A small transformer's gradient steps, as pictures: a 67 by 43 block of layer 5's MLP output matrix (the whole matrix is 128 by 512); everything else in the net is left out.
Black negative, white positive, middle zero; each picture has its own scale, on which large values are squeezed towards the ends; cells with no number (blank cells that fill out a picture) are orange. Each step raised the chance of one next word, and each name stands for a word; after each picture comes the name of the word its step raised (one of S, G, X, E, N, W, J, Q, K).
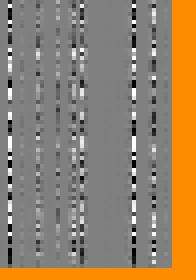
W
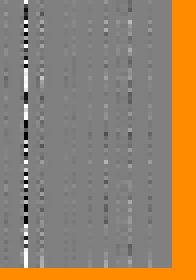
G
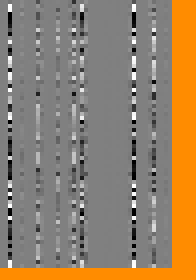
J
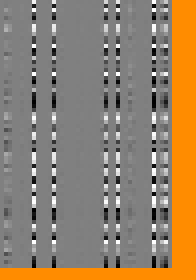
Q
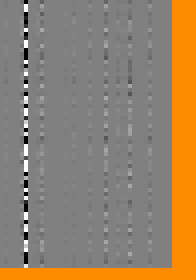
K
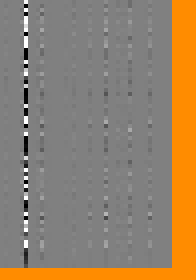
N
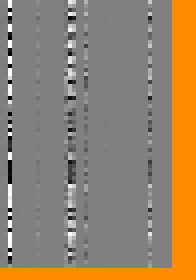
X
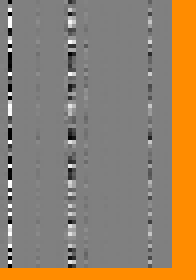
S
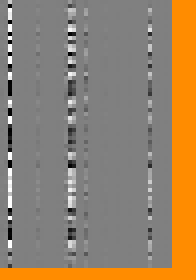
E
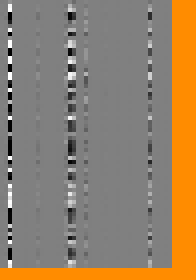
J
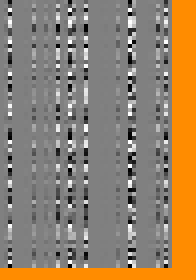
S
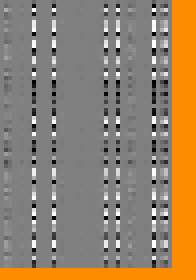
N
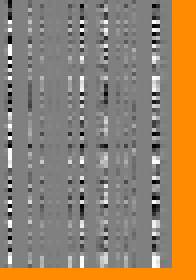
G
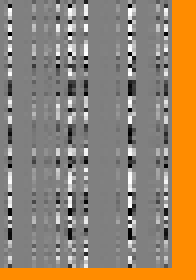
E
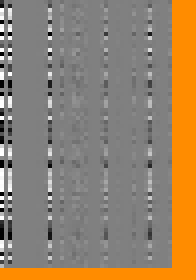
E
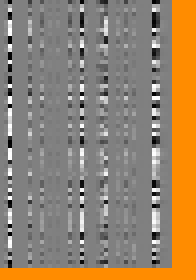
K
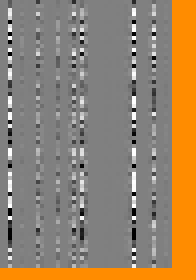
E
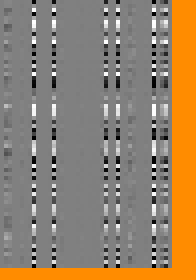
S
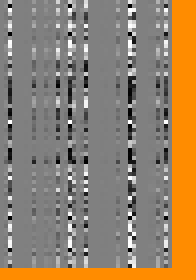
N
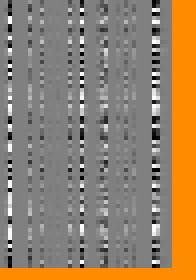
S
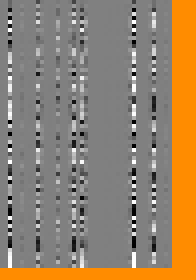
G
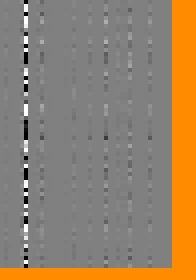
S
